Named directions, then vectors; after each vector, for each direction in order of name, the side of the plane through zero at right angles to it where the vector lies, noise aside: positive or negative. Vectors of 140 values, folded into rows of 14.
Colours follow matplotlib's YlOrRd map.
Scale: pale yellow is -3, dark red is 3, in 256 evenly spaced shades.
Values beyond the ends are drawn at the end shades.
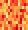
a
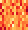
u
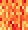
positive, negative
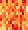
positive, negative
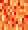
negative, negative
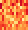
positive, positive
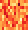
negative, negative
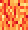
negative, negative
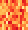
positive, negative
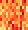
positive, negative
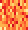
negative, negative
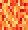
positive, positive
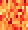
positive, negative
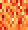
positive, positive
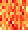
positive, negative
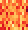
negative, positive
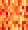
negative, positive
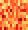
positive, positive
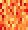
positive, positive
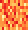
negative, negative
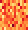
negative, negative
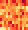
positive, negative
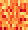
positive, positive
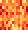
negative, positive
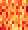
negative, positive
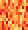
negative, positive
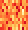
negative, positive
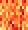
positive, negative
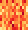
positive, negative
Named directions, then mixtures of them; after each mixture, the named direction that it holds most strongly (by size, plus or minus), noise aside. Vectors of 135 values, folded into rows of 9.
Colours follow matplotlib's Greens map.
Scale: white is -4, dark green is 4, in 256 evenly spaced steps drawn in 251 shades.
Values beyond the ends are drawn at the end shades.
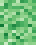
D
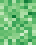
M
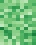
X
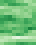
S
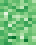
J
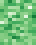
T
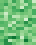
J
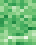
S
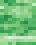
S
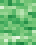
S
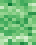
S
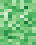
J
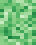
X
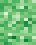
J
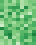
X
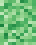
D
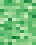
T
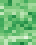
S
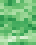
S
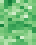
D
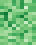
J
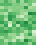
M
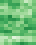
S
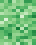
X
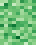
D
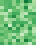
M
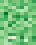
J
